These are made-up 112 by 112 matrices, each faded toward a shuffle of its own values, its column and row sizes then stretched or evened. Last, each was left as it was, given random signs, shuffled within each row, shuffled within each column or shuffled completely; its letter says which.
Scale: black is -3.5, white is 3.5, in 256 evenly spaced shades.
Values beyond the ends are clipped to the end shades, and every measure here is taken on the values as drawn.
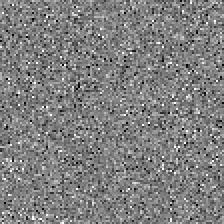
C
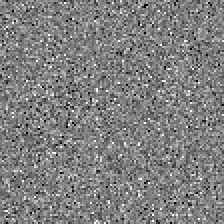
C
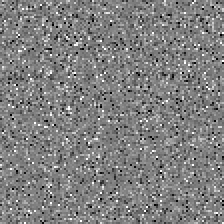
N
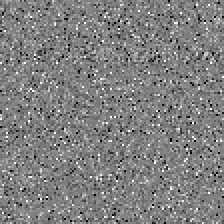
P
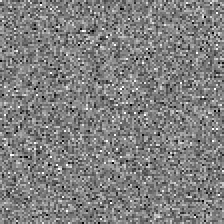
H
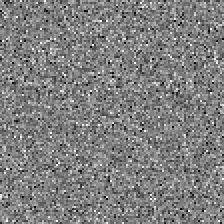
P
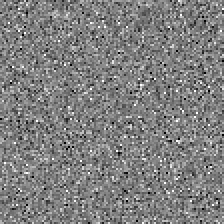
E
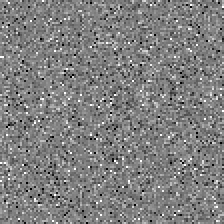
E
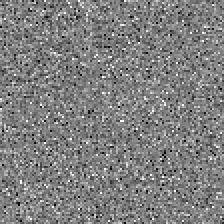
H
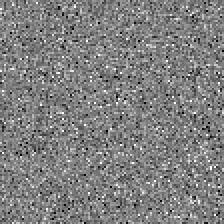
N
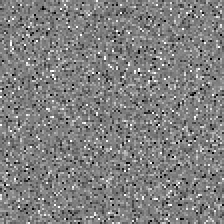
H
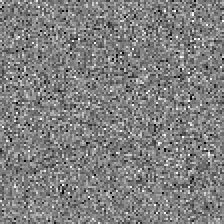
E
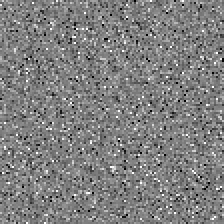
P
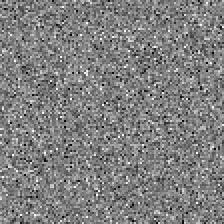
H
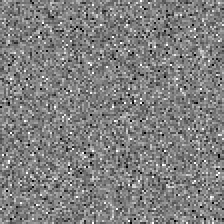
N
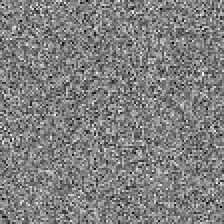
C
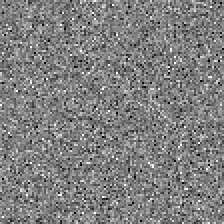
C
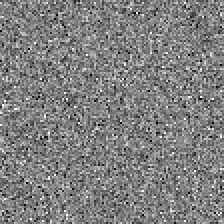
N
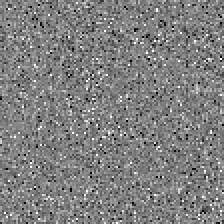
N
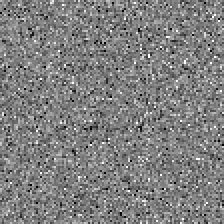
E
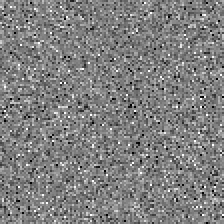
N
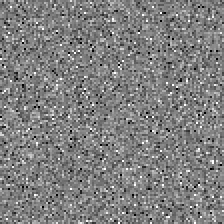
C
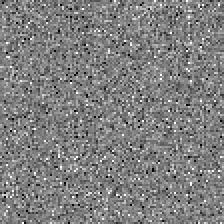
E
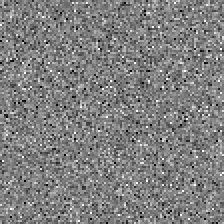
P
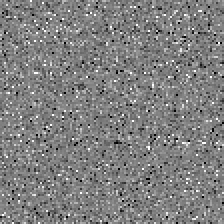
P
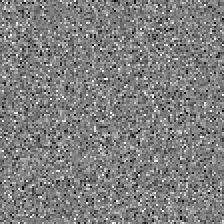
N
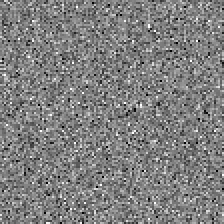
E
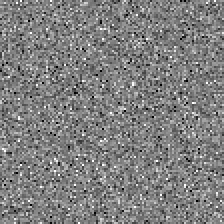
C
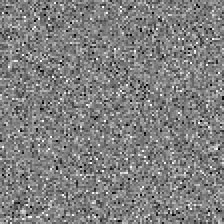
H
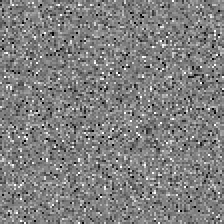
P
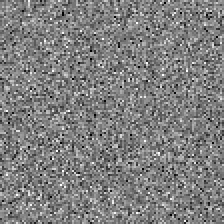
N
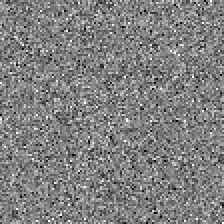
N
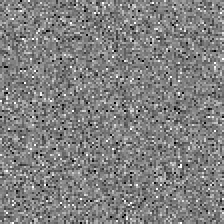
N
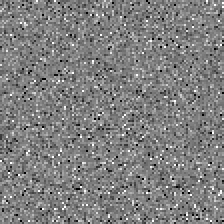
P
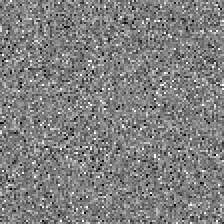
P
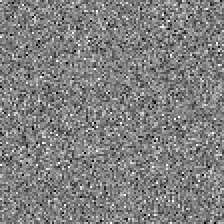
H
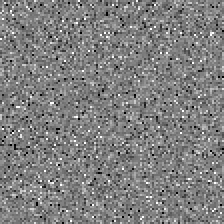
P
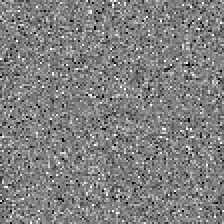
N
